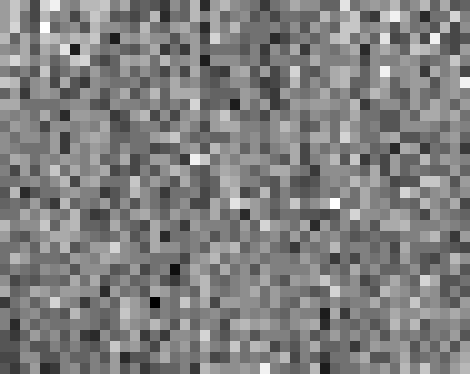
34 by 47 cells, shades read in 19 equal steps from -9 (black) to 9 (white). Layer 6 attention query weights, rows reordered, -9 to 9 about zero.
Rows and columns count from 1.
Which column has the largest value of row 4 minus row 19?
6
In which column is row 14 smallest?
40
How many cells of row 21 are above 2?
11
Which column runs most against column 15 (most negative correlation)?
21
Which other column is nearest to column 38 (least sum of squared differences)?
45
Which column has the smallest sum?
17
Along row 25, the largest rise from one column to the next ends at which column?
19
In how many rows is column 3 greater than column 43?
15
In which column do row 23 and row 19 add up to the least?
47
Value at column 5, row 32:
-3
